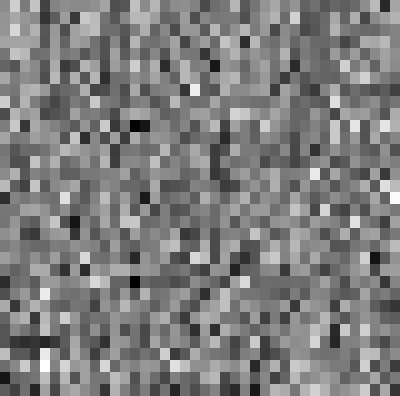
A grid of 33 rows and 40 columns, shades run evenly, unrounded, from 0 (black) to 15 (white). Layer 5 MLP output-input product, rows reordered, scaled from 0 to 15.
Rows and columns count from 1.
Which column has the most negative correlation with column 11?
12
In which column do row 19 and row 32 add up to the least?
8
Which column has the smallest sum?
19
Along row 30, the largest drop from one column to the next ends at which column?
18
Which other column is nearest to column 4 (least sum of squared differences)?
27
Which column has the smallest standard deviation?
31
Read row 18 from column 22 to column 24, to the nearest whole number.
6 8 10
